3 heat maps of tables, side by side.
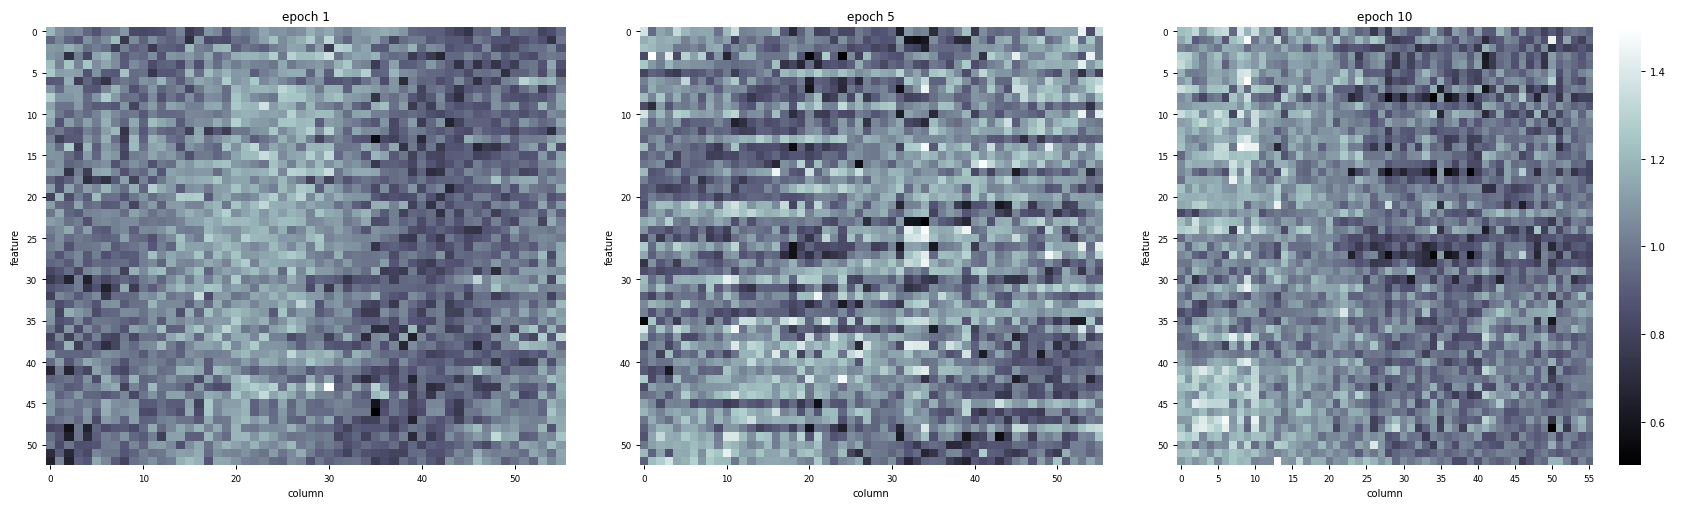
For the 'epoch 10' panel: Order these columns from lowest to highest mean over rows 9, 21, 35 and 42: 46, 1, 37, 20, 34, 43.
46, 34, 37, 43, 1, 20
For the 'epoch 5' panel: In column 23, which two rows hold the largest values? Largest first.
37, 17
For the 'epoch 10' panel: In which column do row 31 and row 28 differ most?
33
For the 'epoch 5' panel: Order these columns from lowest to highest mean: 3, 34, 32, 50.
3, 50, 32, 34
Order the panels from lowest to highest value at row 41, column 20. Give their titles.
epoch 5, epoch 1, epoch 10
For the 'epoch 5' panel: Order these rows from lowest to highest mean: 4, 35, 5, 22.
4, 5, 22, 35
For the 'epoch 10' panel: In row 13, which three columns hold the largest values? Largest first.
9, 8, 22
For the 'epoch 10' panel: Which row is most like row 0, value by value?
43
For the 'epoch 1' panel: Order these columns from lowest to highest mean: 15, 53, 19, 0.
0, 53, 15, 19
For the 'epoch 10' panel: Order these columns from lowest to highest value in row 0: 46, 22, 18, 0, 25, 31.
31, 25, 18, 46, 22, 0
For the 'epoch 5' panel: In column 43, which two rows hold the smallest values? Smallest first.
49, 21
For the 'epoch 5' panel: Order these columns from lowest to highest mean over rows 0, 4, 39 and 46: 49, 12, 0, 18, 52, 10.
18, 10, 52, 49, 12, 0
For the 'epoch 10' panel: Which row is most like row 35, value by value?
32
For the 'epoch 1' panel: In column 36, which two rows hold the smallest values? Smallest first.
36, 29
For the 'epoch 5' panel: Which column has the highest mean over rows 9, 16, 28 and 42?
24
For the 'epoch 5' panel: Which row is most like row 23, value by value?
1
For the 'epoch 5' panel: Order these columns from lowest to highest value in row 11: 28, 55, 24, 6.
6, 55, 28, 24
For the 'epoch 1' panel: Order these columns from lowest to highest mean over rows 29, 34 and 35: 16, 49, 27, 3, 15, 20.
3, 49, 16, 27, 15, 20
